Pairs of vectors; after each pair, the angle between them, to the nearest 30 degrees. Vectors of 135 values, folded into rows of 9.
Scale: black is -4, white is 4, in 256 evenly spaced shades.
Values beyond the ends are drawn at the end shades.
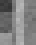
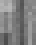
150 degrees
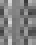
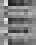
120 degrees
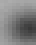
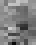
60 degrees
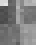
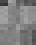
150 degrees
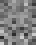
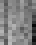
60 degrees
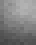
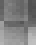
150 degrees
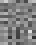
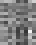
30 degrees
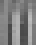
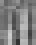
150 degrees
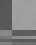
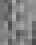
60 degrees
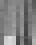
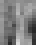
120 degrees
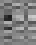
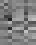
30 degrees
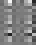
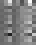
30 degrees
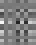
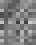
30 degrees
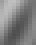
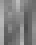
60 degrees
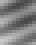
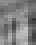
60 degrees
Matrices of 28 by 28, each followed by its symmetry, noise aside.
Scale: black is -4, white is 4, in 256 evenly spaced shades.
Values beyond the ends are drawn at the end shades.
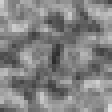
same after a half turn.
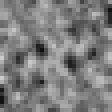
same after a half turn.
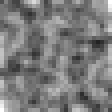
same after a half turn.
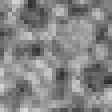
symmetric across the other diagonal.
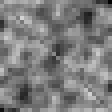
same after a half turn.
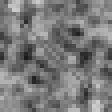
same after a half turn.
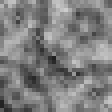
symmetric across the other diagonal.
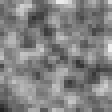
symmetric across the other diagonal.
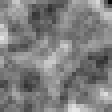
symmetric across the other diagonal.
